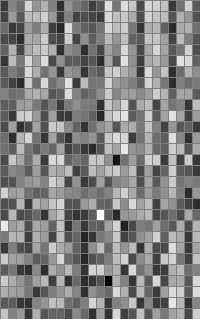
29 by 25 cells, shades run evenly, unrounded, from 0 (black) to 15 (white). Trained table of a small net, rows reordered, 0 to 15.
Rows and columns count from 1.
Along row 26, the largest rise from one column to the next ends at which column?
15
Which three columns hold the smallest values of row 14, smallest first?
12, 11, 9
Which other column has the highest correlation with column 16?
4
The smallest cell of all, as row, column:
26, 14
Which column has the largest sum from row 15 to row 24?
8
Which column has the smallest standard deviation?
10
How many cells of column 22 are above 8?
17
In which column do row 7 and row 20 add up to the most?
19
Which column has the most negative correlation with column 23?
7
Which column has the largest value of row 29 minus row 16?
25
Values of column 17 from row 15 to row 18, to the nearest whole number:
9 11 10 10
